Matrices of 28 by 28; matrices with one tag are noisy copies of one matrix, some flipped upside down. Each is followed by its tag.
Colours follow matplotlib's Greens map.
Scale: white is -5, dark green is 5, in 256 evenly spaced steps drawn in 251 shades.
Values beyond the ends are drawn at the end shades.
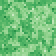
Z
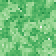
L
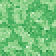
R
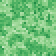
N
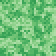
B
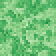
N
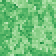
Z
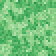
N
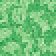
R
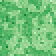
Z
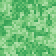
N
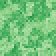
L
